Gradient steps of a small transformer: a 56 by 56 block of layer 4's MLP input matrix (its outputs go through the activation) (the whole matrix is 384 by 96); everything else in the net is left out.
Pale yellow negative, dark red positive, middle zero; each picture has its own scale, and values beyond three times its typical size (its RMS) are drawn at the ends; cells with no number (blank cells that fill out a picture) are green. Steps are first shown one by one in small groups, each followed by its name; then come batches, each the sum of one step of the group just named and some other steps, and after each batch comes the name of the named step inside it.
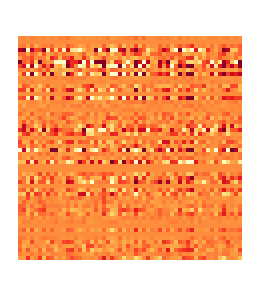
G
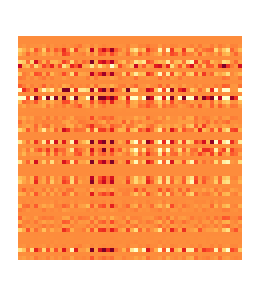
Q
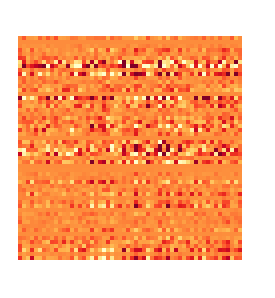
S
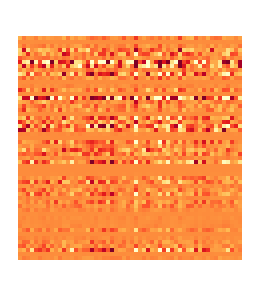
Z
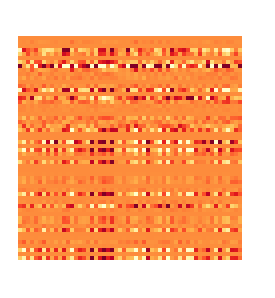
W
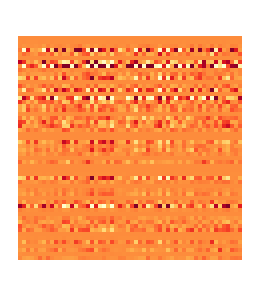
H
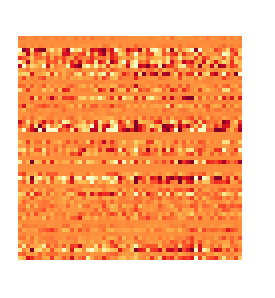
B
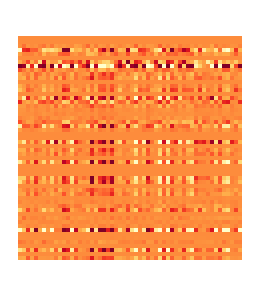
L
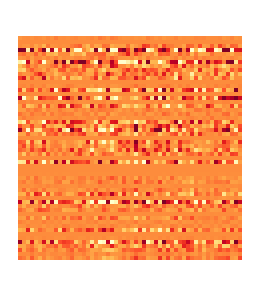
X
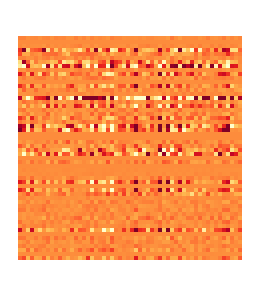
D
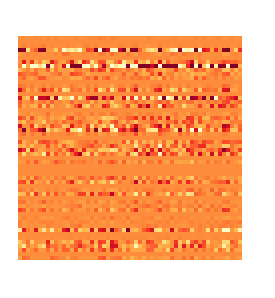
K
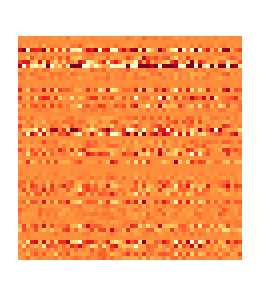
K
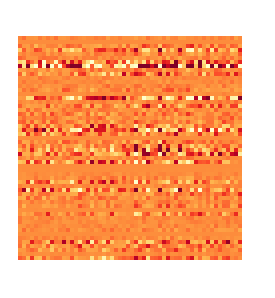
S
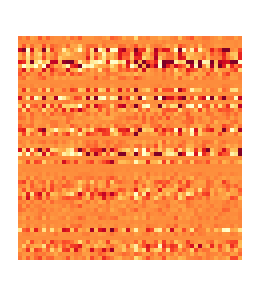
K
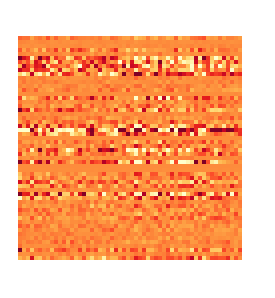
S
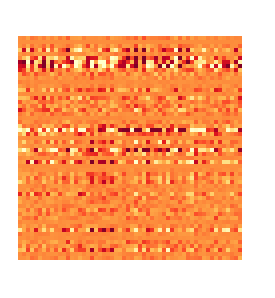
L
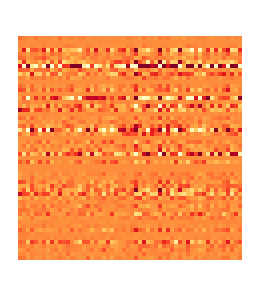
D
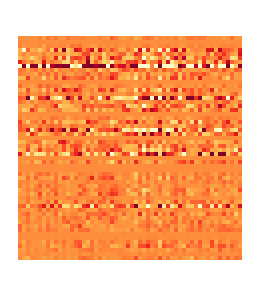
H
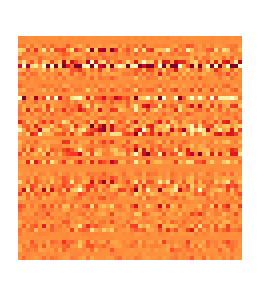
H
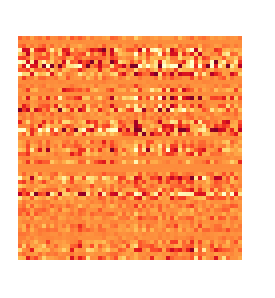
B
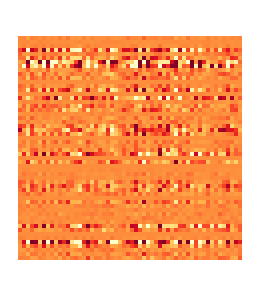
D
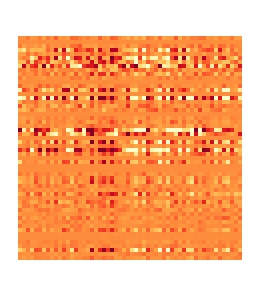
Q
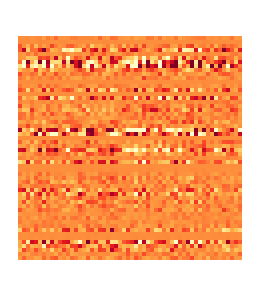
K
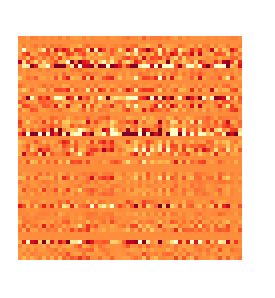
H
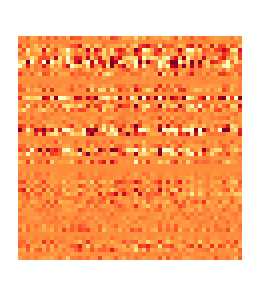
D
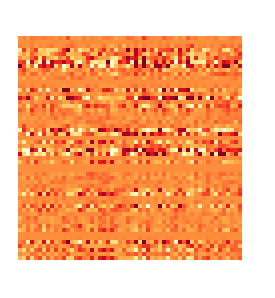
W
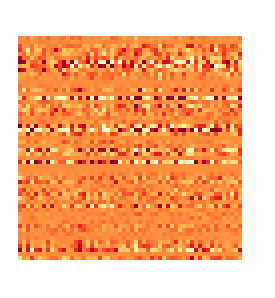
H
